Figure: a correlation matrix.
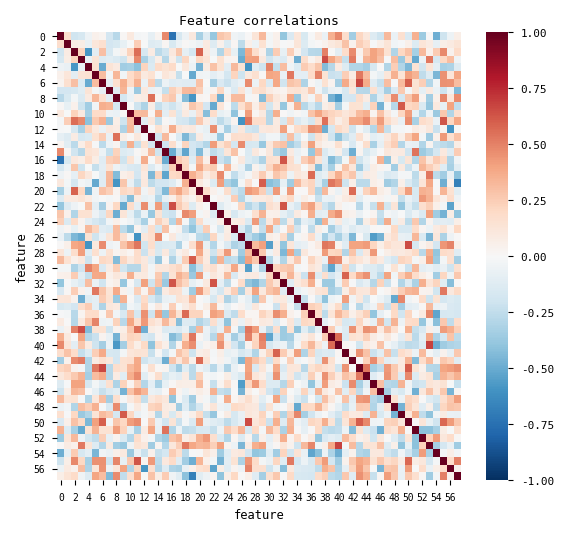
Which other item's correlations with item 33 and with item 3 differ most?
51
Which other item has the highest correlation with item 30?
4
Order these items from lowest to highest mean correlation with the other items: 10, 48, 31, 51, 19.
19, 51, 48, 10, 31
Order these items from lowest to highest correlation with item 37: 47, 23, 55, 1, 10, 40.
47, 23, 1, 40, 55, 10
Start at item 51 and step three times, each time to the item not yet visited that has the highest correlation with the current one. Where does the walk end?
40
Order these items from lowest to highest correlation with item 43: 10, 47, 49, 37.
49, 37, 10, 47
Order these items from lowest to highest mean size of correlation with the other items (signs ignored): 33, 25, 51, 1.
1, 25, 33, 51
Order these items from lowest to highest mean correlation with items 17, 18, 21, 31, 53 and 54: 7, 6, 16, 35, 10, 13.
13, 10, 6, 35, 7, 16
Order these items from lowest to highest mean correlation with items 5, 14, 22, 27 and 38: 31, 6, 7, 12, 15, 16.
15, 7, 12, 6, 16, 31
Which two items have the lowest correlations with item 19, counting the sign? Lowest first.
57, 8
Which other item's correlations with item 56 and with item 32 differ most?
22
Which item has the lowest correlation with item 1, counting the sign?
26
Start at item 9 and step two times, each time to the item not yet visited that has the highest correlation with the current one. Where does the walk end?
34
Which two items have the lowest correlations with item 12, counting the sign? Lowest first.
56, 38
